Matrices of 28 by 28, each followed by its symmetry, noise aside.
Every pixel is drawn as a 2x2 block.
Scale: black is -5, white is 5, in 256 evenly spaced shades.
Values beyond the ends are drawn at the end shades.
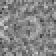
mirrored top to bottom.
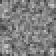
mirrored top to bottom.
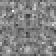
mirrored left to right.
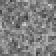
symmetric.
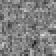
antisymmetric.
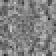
mirrored top to bottom.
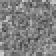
symmetric.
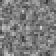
mirrored top to bottom.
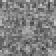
mirrored left to right.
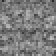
mirrored left to right.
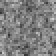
same after a half turn.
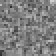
antisymmetric.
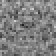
mirrored left to right.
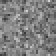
mirrored top to bottom.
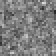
same after a half turn.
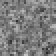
symmetric.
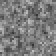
symmetric.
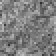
symmetric.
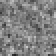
antisymmetric.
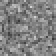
mirrored top to bottom.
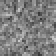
antisymmetric.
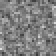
same after a half turn.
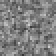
antisymmetric.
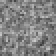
symmetric.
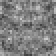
mirrored left to right.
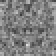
mirrored left to right.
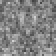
mirrored left to right.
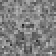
mirrored left to right.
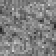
same after a half turn.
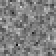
symmetric.
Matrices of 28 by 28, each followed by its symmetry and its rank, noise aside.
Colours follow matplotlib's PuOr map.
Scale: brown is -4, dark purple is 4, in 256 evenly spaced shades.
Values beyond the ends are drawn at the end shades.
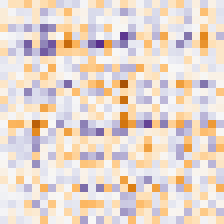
no symmetry, rank four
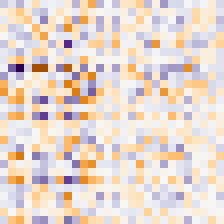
no symmetry, rank three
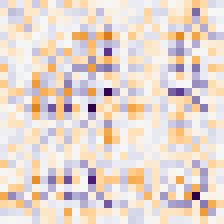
symmetric, rank three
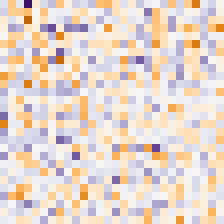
no symmetry, rank six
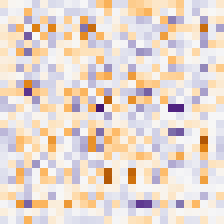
antisymmetric, rank four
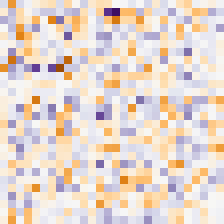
no symmetry, rank six
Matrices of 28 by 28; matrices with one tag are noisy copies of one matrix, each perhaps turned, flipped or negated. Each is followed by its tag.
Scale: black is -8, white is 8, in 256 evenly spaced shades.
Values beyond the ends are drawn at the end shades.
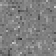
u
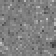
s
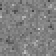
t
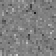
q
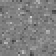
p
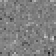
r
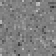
r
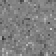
r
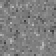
t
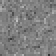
u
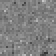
s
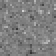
t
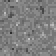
t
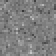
t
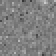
s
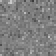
s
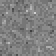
q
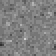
p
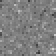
r
